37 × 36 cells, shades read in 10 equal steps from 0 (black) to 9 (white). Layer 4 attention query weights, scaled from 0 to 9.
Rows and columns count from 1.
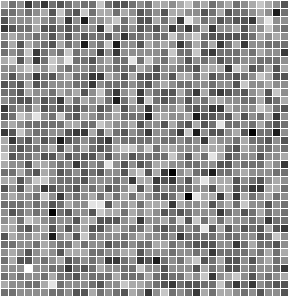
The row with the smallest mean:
17
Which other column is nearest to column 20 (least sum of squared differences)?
3
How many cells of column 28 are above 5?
12
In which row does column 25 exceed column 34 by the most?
28
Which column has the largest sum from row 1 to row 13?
33
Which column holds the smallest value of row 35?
27
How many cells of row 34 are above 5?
4
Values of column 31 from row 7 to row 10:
5 5 6 4
